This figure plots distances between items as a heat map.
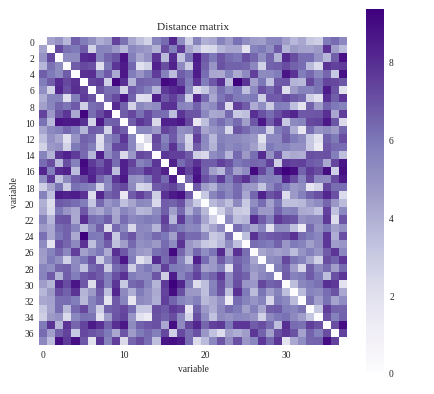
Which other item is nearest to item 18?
33
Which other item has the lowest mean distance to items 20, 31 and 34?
0
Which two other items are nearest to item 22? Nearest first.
36, 21
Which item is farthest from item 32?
15
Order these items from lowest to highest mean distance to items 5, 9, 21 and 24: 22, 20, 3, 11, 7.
22, 20, 11, 7, 3
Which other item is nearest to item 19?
10
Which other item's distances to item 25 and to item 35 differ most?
1
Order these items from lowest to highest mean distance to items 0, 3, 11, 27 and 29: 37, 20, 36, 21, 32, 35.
32, 21, 20, 35, 36, 37
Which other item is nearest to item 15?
29
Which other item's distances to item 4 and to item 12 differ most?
3
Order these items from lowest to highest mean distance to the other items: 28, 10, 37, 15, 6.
28, 6, 37, 10, 15
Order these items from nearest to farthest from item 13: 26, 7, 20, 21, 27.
7, 27, 21, 26, 20
